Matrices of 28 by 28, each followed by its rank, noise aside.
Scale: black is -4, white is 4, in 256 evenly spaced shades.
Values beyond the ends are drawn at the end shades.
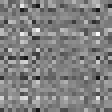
three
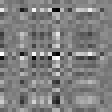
one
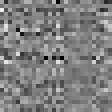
four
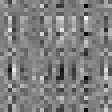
two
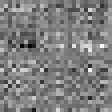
four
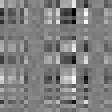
one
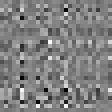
three
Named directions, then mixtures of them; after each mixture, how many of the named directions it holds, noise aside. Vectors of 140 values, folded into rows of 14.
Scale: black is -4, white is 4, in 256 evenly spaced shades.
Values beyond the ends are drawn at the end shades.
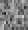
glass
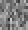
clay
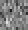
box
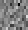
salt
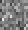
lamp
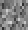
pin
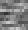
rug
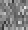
two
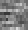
one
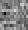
three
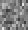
one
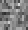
three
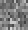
three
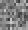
two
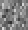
one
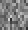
one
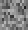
four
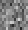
three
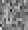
four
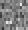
three
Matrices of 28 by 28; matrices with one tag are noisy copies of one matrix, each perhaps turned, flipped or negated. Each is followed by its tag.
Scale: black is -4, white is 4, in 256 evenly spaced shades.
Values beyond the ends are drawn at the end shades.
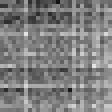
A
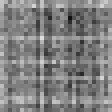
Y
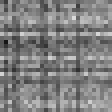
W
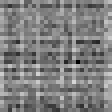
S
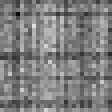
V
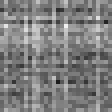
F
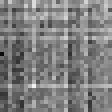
A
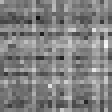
W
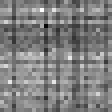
F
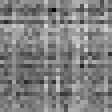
F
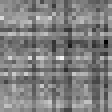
W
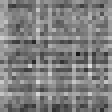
S
